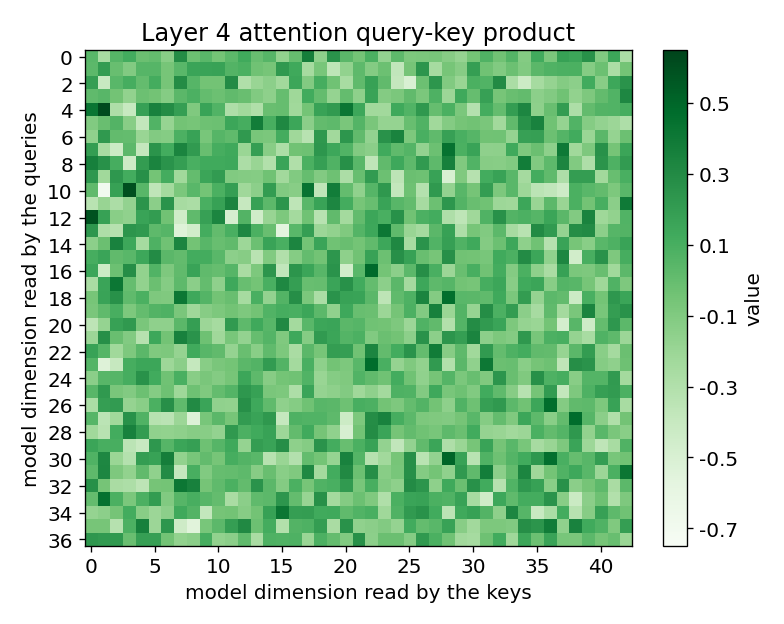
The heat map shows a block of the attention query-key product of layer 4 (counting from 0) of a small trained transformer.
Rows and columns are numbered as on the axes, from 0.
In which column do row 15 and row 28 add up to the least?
20
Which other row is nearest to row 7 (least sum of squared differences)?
32
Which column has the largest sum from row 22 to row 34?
22
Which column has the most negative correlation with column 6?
3
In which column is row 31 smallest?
7
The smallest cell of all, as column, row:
1, 10
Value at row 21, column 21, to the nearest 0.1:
0.1
